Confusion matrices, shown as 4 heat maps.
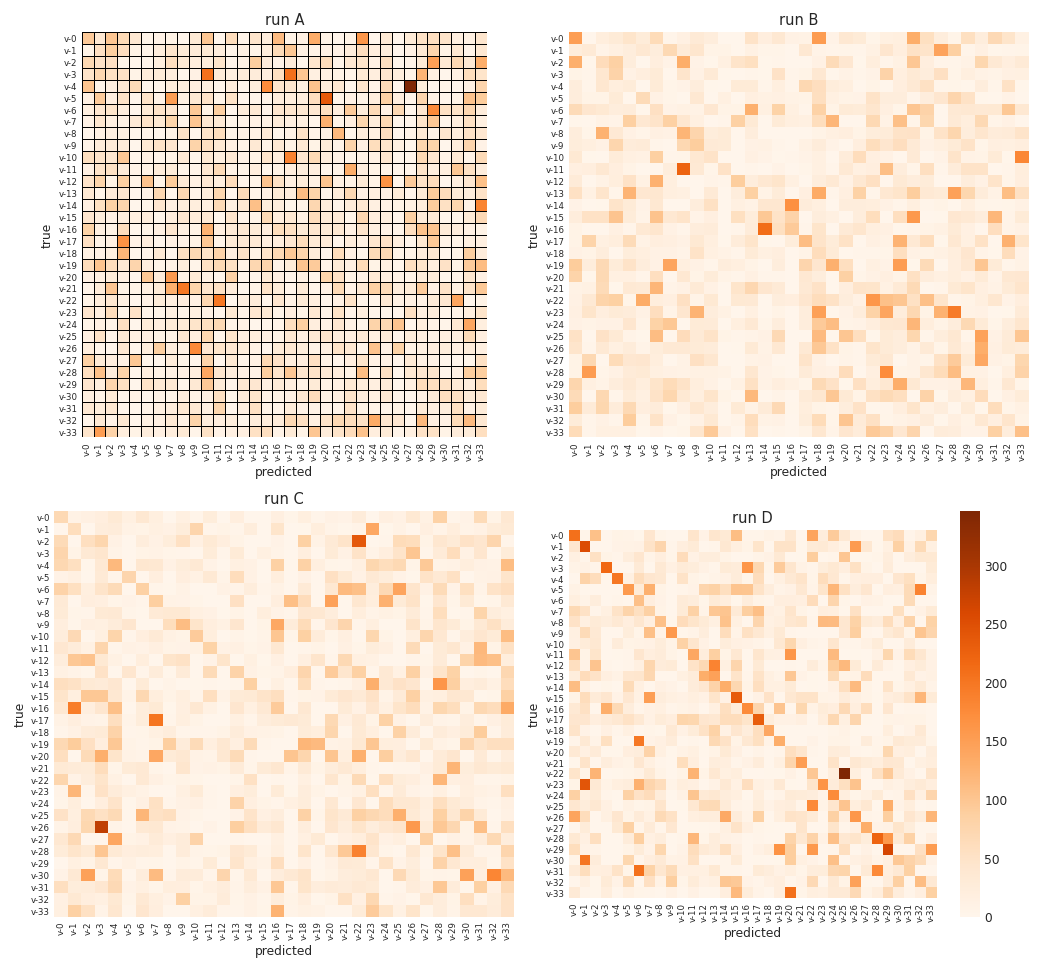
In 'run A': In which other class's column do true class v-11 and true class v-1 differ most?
v-22
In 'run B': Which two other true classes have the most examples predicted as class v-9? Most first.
v-23, v-8
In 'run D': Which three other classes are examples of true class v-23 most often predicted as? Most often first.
v-1, v-6, v-26
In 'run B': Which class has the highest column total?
v-18
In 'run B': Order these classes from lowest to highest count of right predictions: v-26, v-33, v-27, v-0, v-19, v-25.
v-26, v-27, v-25, v-33, v-19, v-0
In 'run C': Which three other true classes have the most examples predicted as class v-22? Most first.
v-2, v-28, v-20
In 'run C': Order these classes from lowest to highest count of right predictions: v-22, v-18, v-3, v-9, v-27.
v-18, v-3, v-22, v-27, v-9
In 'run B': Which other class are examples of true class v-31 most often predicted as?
v-0
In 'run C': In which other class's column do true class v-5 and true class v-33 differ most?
v-16
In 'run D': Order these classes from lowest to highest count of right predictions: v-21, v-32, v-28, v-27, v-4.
v-32, v-27, v-21, v-4, v-28
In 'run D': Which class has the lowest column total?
v-18
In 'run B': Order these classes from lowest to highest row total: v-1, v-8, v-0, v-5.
v-5, v-1, v-8, v-0
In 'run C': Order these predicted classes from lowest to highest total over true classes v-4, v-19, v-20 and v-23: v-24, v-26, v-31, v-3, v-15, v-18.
v-15, v-26, v-31, v-24, v-3, v-18
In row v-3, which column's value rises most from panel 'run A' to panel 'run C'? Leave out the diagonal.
v-26
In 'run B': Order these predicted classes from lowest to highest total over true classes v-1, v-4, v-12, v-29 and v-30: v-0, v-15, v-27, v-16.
v-16, v-15, v-27, v-0
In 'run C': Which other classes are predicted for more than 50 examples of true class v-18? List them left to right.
v-4, v-20, v-25, v-31
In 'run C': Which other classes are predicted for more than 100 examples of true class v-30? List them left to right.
v-2, v-7, v-32, v-33
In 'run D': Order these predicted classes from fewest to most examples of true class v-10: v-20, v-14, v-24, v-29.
v-29, v-14, v-24, v-20
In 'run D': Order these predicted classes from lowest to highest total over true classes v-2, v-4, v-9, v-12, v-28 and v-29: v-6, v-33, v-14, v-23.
v-23, v-14, v-6, v-33
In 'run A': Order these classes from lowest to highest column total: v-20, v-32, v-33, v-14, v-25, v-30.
v-30, v-14, v-20, v-25, v-32, v-33
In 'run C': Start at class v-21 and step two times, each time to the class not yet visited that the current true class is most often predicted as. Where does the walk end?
v-28
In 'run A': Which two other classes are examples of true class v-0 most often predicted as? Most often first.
v-23, v-19
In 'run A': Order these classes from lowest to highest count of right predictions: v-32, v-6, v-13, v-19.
v-6, v-13, v-19, v-32
